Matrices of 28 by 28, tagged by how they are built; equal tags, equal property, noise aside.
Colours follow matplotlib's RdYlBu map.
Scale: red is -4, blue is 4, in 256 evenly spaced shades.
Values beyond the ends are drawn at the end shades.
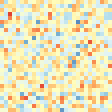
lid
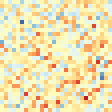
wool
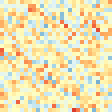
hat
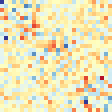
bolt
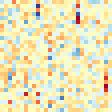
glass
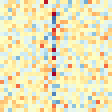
glass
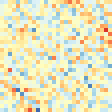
hat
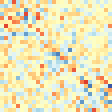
bolt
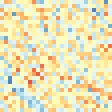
hat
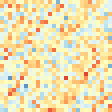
wool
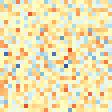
lid
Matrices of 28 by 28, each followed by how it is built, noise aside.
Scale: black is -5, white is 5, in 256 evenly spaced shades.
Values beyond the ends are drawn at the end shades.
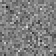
diagonal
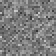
Hankel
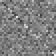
diagonal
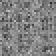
blocks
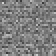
blocks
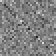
diagonal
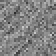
Hankel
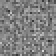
blocks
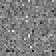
sparse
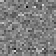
uneven rows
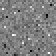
sparse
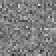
uneven rows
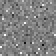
sparse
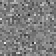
uneven rows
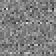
uneven rows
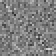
diagonal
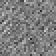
Hankel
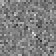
diagonal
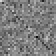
diagonal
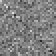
diagonal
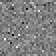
sparse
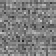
blocks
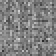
blocks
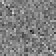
diagonal
